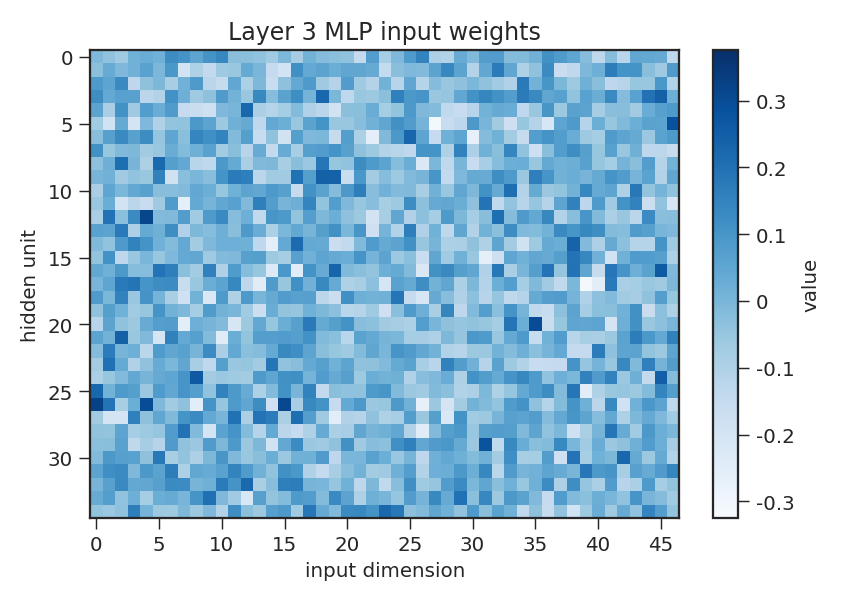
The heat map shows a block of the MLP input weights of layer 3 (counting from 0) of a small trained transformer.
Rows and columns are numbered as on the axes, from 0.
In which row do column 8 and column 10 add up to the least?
26
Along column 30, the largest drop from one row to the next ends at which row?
6
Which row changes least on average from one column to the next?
0
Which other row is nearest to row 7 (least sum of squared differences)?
33
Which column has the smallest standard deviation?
17
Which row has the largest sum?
3
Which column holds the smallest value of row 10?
16
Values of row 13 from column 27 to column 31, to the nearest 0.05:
0 -0.15 0.05 -0.1 0
